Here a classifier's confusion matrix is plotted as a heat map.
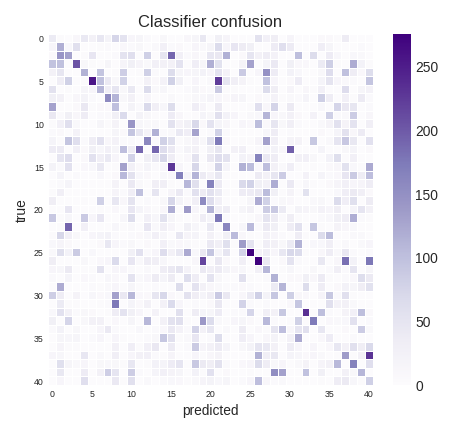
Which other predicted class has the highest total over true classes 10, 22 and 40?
2
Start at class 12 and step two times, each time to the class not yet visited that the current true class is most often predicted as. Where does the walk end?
38
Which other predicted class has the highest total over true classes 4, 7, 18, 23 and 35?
27
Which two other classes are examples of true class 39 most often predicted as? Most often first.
28, 29
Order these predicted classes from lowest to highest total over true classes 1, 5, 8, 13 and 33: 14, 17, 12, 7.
17, 7, 14, 12
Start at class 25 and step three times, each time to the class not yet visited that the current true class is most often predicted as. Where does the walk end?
15
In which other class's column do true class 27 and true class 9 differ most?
35
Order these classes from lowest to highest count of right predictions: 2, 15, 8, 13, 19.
8, 2, 19, 13, 15
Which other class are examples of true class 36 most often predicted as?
18
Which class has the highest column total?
21
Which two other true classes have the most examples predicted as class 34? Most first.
32, 7
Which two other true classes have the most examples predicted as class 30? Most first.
13, 25
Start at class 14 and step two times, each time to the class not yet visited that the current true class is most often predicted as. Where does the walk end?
19
